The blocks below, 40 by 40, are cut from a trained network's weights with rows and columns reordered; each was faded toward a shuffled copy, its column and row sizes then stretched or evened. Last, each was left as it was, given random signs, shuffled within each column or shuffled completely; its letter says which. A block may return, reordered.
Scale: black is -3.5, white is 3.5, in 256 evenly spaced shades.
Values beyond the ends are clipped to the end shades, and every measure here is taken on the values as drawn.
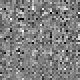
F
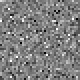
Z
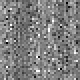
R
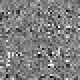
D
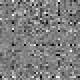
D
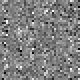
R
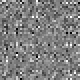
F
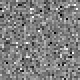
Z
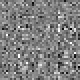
F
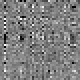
F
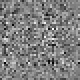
D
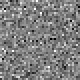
Z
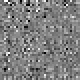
F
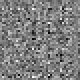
D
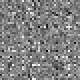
D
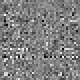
D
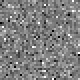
Z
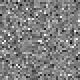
Z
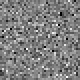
Z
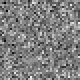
Z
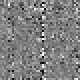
D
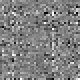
D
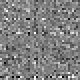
D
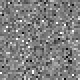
Z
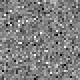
Z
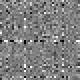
F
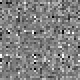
D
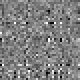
F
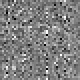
R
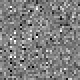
R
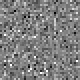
R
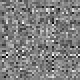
F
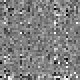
D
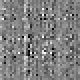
F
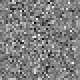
R
